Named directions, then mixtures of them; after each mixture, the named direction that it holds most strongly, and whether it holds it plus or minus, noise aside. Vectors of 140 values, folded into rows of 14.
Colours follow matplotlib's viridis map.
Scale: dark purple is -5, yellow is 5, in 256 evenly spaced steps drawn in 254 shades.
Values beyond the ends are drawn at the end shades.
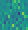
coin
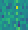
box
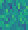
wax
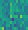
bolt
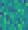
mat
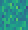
wax, minus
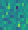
box, minus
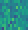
bolt, minus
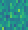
bolt, plus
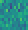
wax, plus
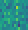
box, plus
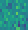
box, plus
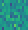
bolt, minus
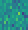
coin, minus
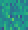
bolt, minus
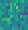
bolt, plus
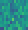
bolt, minus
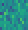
mat, plus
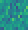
bolt, minus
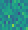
coin, plus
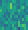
wax, minus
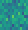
coin, minus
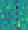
box, minus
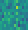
box, plus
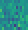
box, minus
